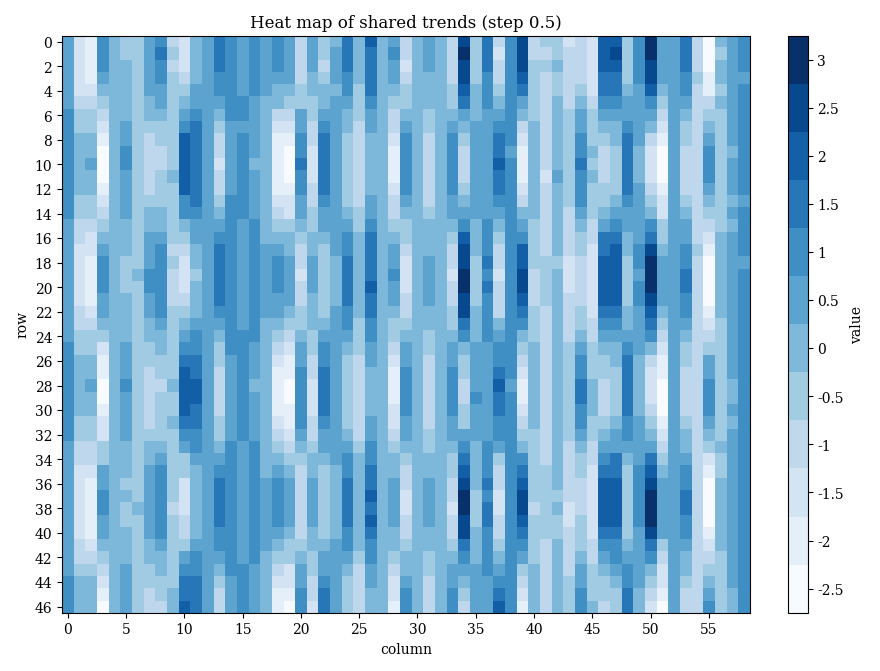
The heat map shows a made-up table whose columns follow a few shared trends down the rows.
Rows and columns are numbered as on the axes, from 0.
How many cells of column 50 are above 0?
27
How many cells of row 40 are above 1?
6
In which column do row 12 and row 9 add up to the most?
10
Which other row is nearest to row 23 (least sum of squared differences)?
34
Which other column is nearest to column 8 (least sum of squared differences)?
53
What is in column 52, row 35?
0.5
